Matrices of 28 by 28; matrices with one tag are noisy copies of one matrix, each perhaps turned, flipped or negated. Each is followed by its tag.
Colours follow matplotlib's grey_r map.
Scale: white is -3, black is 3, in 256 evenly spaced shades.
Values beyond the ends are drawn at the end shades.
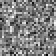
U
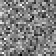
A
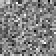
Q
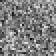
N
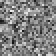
N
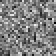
Q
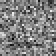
N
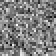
N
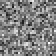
U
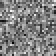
N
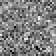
A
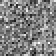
N
